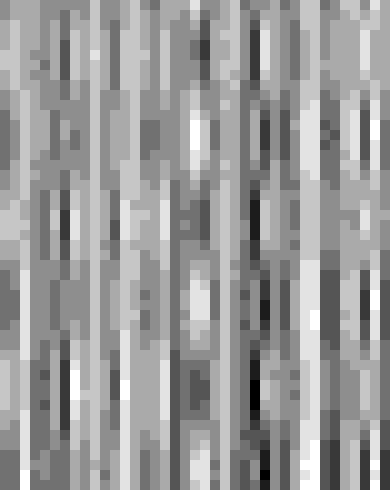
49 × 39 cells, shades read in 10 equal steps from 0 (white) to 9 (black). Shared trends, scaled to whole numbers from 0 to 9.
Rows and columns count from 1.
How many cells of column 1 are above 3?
27
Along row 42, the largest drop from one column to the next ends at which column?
8
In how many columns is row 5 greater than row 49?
13
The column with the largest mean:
26
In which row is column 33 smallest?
7
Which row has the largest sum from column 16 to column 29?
49
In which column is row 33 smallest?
32
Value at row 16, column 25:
5
